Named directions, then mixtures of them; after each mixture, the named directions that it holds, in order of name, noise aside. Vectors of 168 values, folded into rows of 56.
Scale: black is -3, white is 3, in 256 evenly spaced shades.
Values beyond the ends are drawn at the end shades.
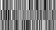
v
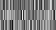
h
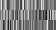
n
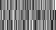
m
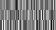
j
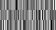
j, m.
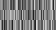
h, j.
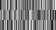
m.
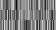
j, v.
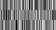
n, v.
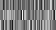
h.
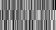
m.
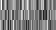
n, v.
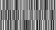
j, v.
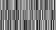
j, v.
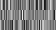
h, v.
